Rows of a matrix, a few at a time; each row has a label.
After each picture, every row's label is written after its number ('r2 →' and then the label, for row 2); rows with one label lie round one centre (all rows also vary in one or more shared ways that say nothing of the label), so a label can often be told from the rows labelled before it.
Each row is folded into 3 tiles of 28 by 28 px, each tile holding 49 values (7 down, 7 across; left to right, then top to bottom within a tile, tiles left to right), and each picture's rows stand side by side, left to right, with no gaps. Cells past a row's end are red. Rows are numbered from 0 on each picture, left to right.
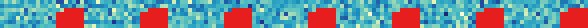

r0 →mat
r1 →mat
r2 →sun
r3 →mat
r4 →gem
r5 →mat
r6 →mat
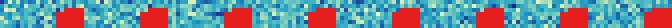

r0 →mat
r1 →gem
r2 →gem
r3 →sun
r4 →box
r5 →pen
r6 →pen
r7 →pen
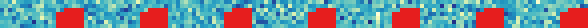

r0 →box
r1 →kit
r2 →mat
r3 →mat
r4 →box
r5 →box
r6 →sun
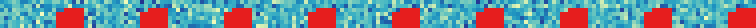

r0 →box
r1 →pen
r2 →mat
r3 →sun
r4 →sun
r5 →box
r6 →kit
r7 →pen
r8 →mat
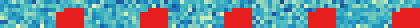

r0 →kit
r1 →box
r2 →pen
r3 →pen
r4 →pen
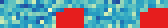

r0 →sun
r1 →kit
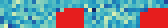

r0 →pen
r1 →box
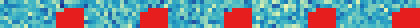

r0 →kit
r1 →mat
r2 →pen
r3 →kit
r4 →sun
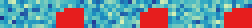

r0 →pen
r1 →gem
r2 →gem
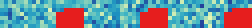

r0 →kit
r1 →box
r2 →box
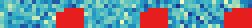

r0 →mat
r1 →box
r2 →pen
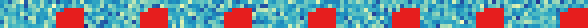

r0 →sun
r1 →mat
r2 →sun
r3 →mat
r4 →gem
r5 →gem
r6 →box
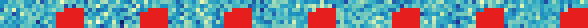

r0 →mat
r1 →sun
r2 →gem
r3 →gem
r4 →gem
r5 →sun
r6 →gem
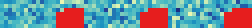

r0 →kit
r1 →kit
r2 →pen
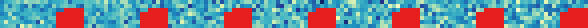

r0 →sun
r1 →pen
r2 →sun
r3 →box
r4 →mat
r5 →kit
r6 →box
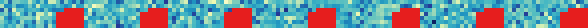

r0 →box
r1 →box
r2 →box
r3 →pen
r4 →mat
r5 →pen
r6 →gem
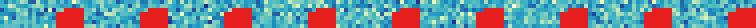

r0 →kit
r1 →mat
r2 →pen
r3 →pen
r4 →box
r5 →box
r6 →box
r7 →mat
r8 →gem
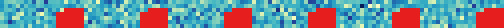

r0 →mat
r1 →box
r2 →mat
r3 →pen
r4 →kit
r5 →kit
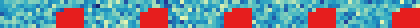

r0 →sun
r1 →gem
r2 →mat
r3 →pen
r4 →mat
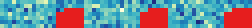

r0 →pen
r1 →box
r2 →gem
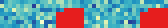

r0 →box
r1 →sun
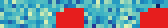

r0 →mat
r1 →pen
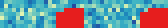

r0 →mat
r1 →kit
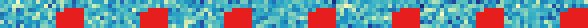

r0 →pen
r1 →sun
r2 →box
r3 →box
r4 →box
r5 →mat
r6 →sun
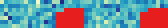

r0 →kit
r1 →sun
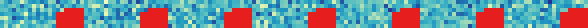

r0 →kit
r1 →sun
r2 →kit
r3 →sun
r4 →pen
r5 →gem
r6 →kit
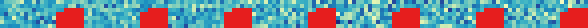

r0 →sun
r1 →box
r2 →kit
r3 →box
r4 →pen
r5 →kit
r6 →box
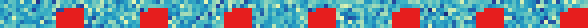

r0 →sun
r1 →box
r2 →pen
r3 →pen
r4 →kit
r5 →box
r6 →kit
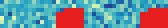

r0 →sun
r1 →box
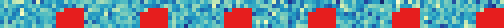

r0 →mat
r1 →mat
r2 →pen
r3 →sun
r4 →mat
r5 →mat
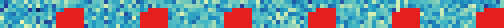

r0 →kit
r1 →pen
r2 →pen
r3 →gem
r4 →pen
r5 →mat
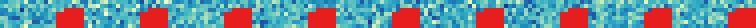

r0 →kit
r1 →sun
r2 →box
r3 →gem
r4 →box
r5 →box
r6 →mat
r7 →sun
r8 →box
